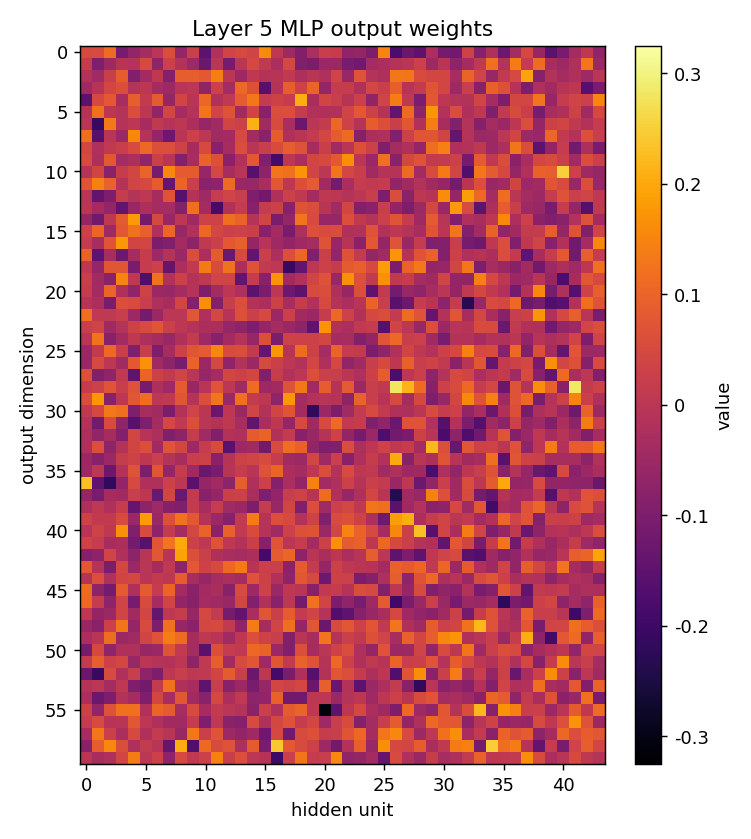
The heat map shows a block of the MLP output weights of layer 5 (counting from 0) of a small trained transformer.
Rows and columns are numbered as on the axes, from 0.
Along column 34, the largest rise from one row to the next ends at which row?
58
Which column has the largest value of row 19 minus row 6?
33
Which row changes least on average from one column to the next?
24
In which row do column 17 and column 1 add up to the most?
29
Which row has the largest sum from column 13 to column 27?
28
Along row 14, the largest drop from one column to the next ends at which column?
5
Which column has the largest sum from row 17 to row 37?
20
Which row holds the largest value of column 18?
4
